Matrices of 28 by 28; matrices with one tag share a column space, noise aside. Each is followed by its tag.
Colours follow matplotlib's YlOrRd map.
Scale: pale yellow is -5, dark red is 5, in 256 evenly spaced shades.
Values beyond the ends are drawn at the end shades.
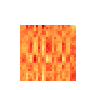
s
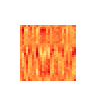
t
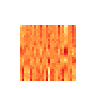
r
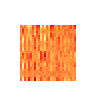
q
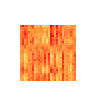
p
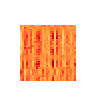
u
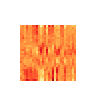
r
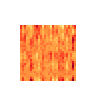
q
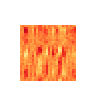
t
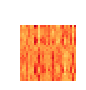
p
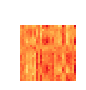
p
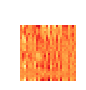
q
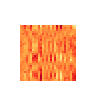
s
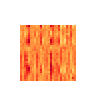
p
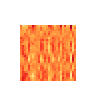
s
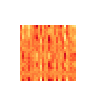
q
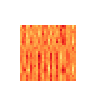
p
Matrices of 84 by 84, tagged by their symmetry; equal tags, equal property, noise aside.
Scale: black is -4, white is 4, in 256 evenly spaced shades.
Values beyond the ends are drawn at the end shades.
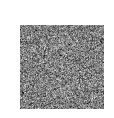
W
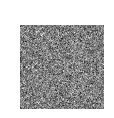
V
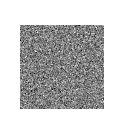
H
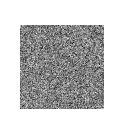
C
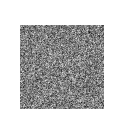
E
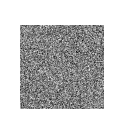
C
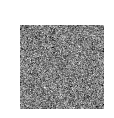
W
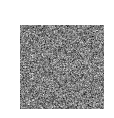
V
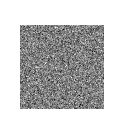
H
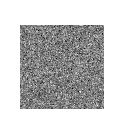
H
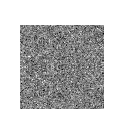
V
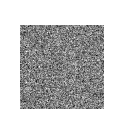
V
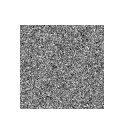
W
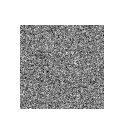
H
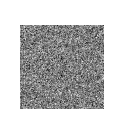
V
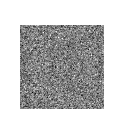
V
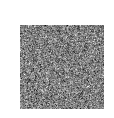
H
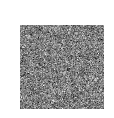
H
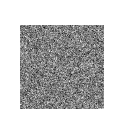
E
